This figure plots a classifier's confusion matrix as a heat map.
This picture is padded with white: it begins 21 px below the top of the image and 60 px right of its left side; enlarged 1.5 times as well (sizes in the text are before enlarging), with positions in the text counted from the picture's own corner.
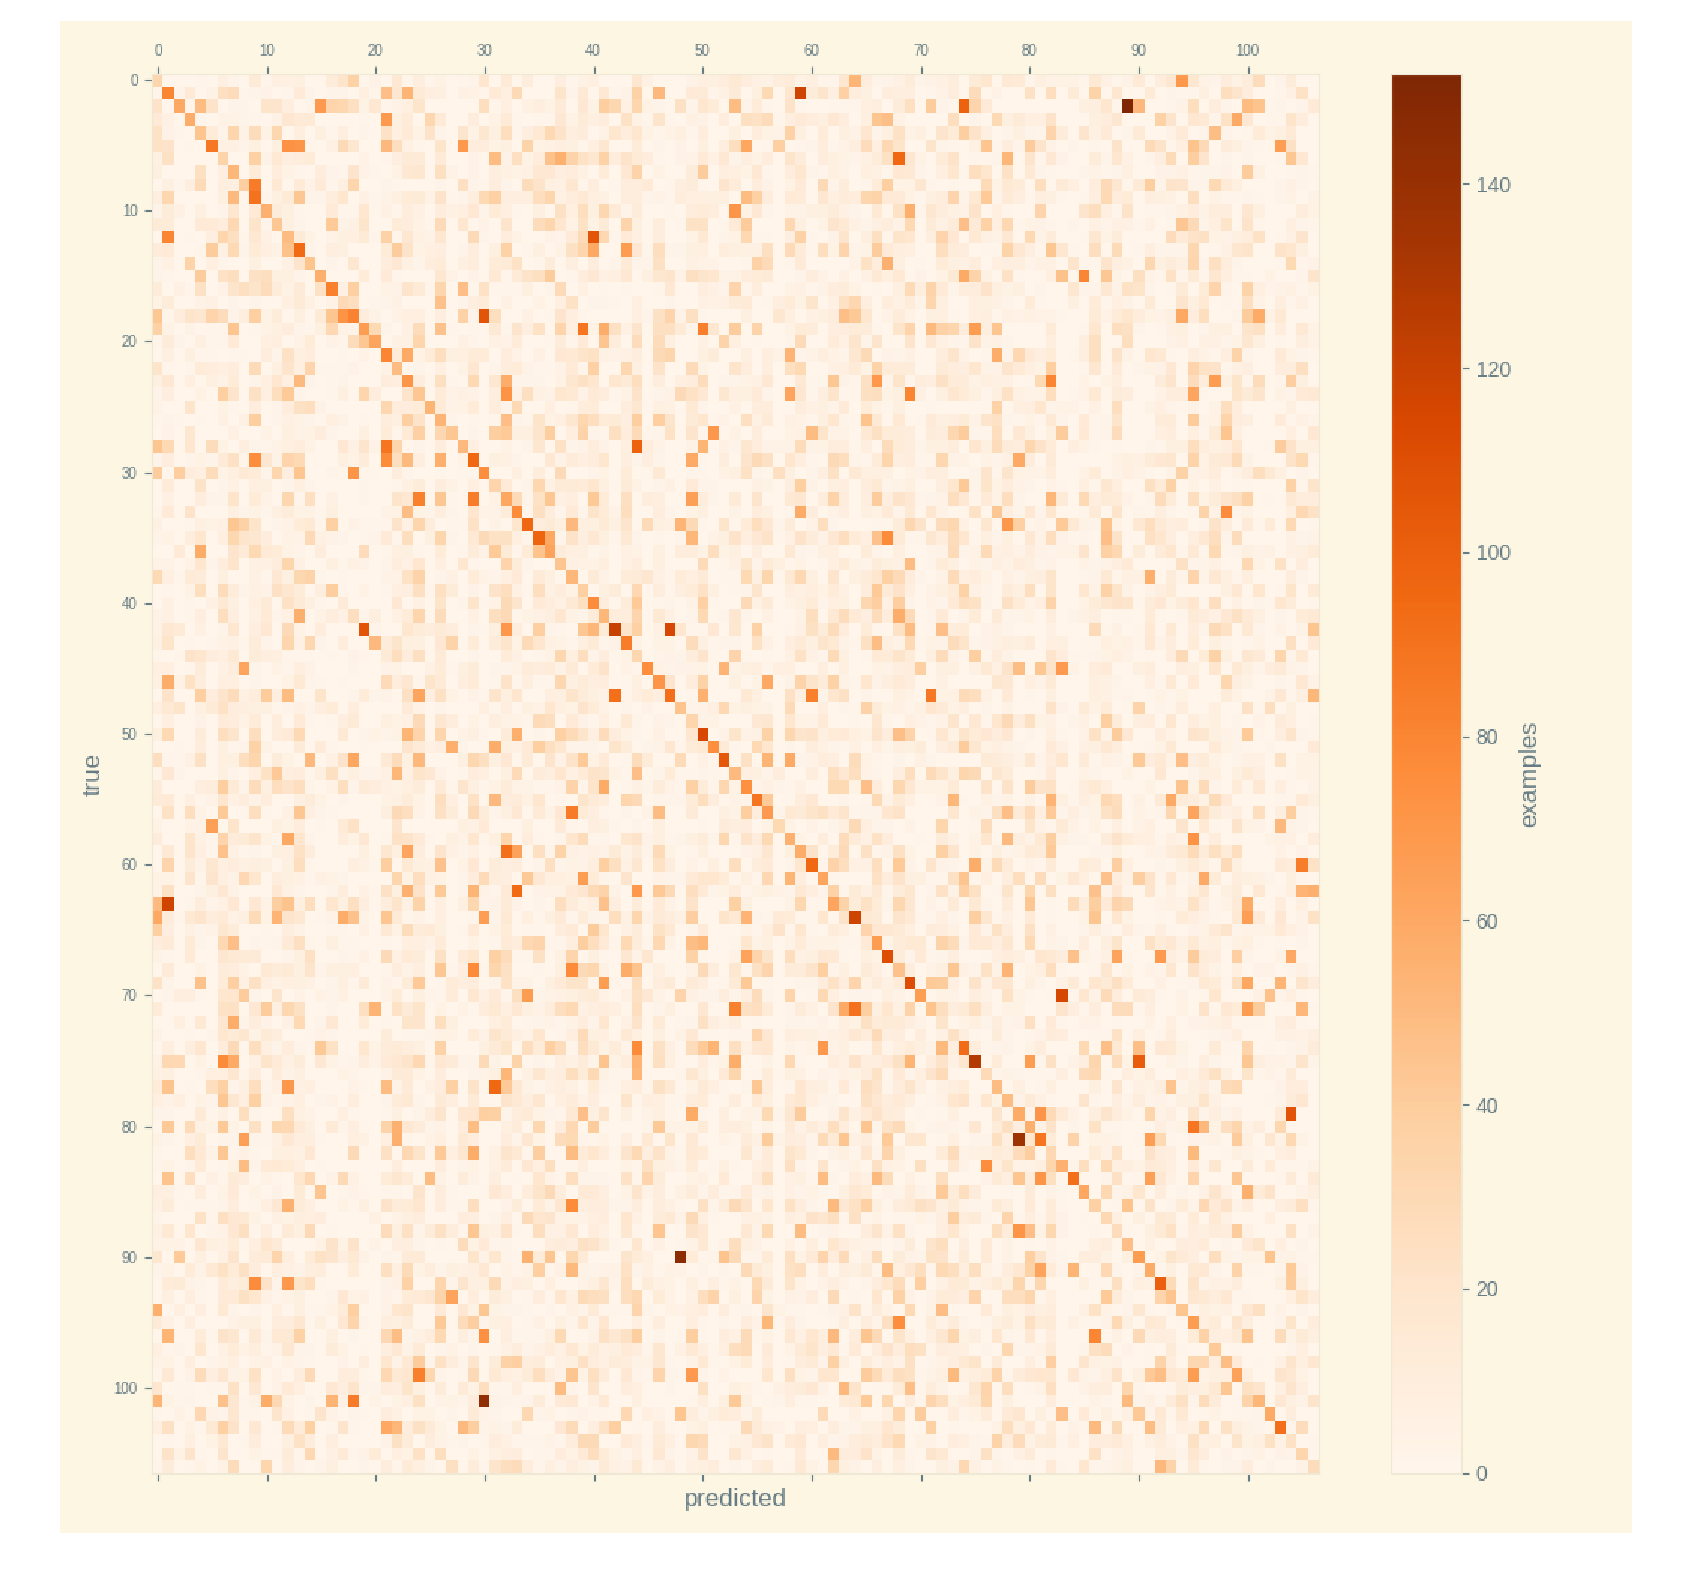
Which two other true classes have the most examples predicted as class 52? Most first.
45, 90
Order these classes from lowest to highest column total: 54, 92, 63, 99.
92, 99, 63, 54
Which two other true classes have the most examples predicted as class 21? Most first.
28, 29
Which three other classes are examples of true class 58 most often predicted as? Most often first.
95, 12, 78
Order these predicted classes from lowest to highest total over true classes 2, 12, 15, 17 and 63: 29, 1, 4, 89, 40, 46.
46, 29, 4, 40, 89, 1
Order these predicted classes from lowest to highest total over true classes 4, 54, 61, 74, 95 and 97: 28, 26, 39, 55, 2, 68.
2, 55, 28, 26, 39, 68
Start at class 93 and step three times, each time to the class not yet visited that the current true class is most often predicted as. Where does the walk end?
31
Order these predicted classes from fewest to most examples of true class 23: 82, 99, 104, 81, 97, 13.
99, 81, 104, 13, 97, 82
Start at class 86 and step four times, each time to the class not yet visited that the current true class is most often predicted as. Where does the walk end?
79
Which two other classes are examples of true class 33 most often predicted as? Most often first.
98, 59
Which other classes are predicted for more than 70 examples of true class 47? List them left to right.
42, 60, 71
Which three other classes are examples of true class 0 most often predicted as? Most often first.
94, 64, 18
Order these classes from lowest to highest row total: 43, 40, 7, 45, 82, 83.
7, 83, 45, 43, 40, 82
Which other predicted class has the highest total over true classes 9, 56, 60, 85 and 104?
13
